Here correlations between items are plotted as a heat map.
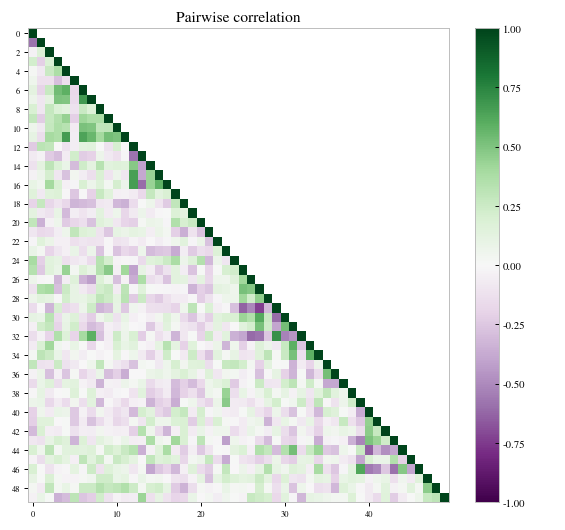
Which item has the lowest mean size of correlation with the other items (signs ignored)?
22
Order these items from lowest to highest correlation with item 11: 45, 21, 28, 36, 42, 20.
36, 20, 42, 21, 45, 28
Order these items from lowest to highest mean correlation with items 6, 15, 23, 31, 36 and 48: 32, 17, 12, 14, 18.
18, 17, 32, 14, 12
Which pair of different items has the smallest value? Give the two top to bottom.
27, 29
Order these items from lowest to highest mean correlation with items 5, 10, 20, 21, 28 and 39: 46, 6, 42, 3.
42, 3, 6, 46
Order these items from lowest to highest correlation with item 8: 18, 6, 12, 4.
18, 12, 4, 6
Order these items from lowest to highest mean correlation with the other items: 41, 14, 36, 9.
36, 41, 14, 9
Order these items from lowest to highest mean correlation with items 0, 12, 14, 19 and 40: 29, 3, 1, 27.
27, 1, 29, 3
